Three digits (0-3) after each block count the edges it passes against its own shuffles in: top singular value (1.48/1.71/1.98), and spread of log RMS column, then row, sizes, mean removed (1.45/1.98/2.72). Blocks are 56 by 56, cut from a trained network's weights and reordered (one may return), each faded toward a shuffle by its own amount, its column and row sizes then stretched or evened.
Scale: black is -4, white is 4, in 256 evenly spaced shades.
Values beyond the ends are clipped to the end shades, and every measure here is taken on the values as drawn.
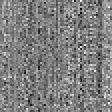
2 2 0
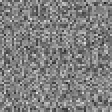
3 0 0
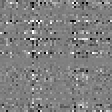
3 2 3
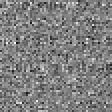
2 0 2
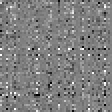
0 3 2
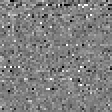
0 0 2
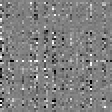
0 3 2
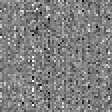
0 2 0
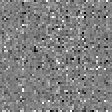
0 2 2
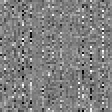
2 3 0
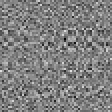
3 1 2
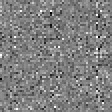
1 2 1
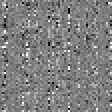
1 3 0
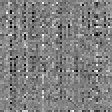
2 2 2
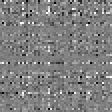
1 1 3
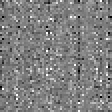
1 2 2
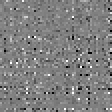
0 2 3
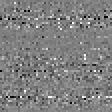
0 0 3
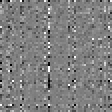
3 3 2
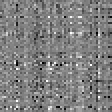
3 2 3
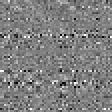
2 1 3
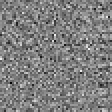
2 0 1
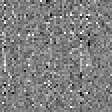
1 2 1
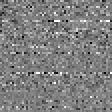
0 0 3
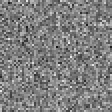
1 0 0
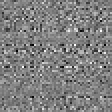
3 1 3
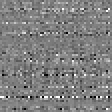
2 1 3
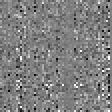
0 3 1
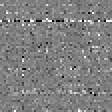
2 0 2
